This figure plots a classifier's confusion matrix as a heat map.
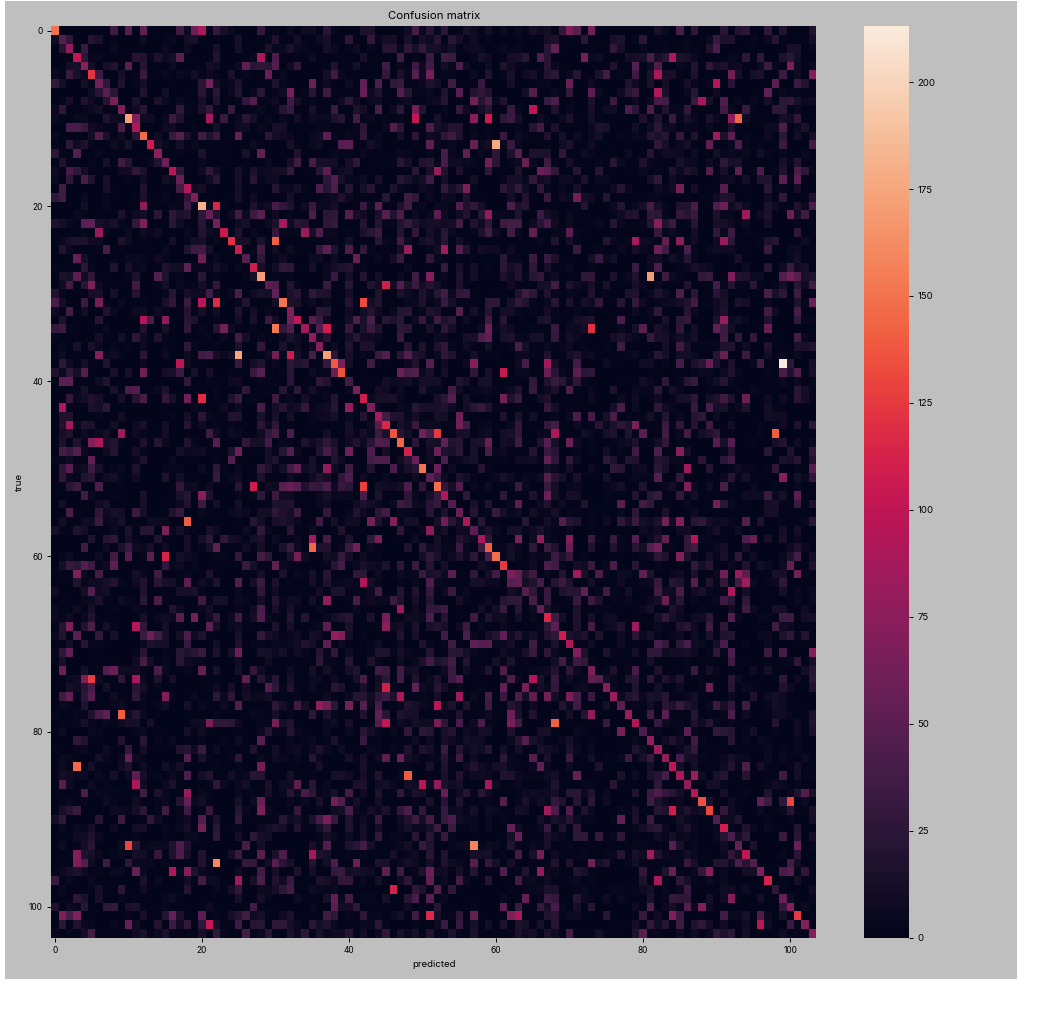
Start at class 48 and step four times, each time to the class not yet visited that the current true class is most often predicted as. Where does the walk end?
56
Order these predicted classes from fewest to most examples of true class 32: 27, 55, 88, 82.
88, 27, 82, 55
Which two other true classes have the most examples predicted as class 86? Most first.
50, 52
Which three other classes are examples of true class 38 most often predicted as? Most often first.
99, 17, 67
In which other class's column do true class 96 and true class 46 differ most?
98
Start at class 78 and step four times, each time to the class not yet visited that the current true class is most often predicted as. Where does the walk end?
25
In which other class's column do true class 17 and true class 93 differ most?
57
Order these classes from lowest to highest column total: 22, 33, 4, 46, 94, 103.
46, 33, 103, 94, 4, 22
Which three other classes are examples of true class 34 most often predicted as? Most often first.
30, 73, 37
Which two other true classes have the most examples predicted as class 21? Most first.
102, 10
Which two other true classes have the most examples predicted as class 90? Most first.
6, 12
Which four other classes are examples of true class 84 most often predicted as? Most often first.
3, 28, 66, 94
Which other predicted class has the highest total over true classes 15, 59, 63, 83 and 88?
35
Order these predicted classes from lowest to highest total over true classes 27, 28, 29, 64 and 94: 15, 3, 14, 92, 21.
21, 15, 14, 3, 92
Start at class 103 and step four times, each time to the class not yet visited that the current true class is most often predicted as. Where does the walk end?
42
